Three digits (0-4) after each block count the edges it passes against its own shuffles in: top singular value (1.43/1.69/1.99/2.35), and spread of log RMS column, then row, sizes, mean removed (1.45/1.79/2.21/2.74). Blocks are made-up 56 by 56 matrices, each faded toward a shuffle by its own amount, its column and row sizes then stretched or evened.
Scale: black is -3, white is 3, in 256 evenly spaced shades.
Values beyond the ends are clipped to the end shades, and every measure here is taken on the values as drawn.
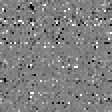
0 1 3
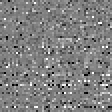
2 1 3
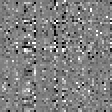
3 4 2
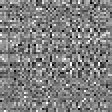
4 2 1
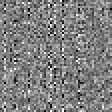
3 4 0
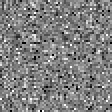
2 0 0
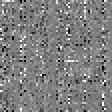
1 4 2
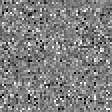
1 1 3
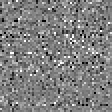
1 1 2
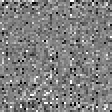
2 3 2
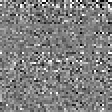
2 2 4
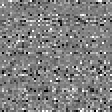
3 1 4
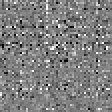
1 2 4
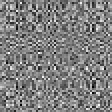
4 3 2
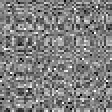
4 0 0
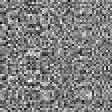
3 1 0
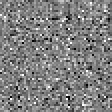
2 1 2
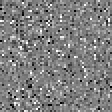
1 1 0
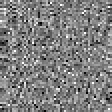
3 0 0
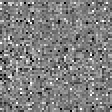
0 2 3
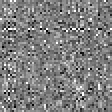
3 3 1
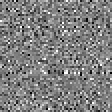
3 0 2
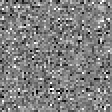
1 2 1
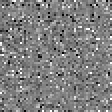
0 2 2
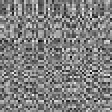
4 0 3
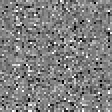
1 2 0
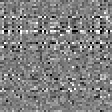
4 1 4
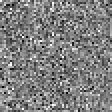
0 1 0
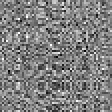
4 3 0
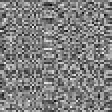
4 0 1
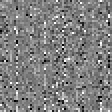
0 4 1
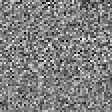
2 0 2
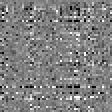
3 3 4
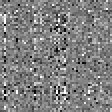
3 3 2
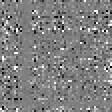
0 4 4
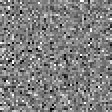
2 2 1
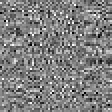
3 0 2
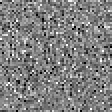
1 0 0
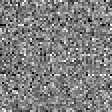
0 1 2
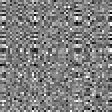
4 3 2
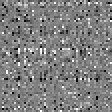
2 3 3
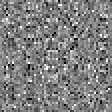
3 2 1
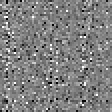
1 3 0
